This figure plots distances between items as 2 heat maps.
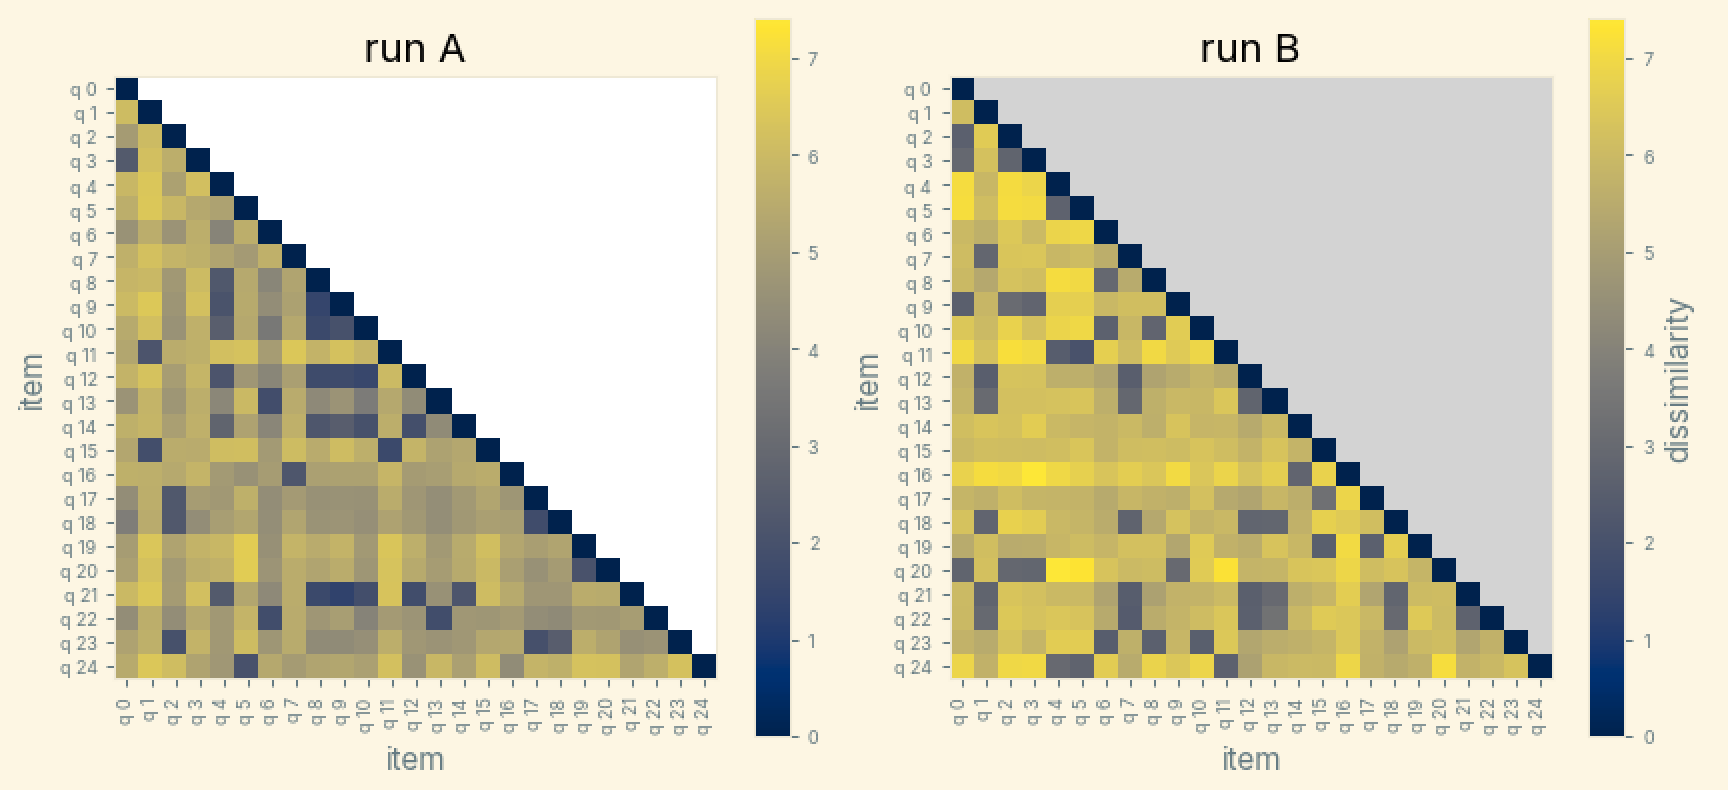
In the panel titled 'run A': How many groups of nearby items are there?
8
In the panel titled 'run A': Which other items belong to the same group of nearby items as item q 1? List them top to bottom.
q 11, q 15
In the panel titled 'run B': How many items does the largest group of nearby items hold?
7
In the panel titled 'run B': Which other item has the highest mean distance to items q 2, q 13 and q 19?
q 16
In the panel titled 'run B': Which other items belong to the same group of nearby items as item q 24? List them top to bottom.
q 4, q 5, q 11
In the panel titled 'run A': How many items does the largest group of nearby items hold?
7
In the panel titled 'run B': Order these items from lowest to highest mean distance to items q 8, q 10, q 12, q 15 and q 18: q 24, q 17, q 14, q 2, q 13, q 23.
q 23, q 13, q 17, q 14, q 24, q 2
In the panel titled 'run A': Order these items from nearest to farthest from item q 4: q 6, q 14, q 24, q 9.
q 9, q 14, q 6, q 24
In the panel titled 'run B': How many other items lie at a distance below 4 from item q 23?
3
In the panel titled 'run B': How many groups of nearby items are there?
6
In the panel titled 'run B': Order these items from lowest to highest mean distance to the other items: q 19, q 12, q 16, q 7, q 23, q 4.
q 12, q 7, q 23, q 19, q 4, q 16
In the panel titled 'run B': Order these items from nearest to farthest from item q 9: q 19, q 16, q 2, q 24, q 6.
q 2, q 19, q 6, q 24, q 16
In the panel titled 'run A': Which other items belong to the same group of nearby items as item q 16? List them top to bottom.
q 7
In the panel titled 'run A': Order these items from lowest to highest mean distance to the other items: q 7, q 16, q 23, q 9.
q 9, q 23, q 16, q 7
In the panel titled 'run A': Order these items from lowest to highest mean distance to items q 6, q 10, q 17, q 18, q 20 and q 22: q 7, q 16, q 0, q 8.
q 8, q 0, q 16, q 7
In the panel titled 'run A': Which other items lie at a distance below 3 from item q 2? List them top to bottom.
q 17, q 18, q 23
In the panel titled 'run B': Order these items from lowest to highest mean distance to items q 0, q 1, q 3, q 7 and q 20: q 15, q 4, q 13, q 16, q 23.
q 13, q 23, q 15, q 4, q 16
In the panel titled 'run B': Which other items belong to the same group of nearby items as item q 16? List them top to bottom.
q 14
